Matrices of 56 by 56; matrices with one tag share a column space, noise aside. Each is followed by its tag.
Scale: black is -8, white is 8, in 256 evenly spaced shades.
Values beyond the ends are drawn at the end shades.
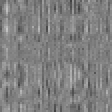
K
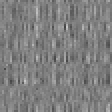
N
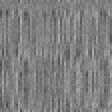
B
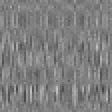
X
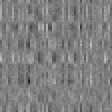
N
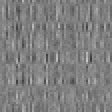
N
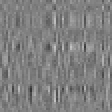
X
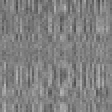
K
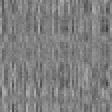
K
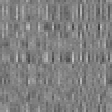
N
